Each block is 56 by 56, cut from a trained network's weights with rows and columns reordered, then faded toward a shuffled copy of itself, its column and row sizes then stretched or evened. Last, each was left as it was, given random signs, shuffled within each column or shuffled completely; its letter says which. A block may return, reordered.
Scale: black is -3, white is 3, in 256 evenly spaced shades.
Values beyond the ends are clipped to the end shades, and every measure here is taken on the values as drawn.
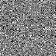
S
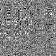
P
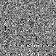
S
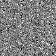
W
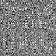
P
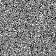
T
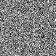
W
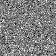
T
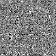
S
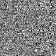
S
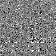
S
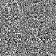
P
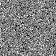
T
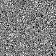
W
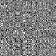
P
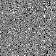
S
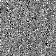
W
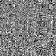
P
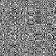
P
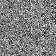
W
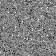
T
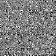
S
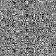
P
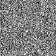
W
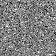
T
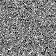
T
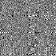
P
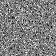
T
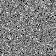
T
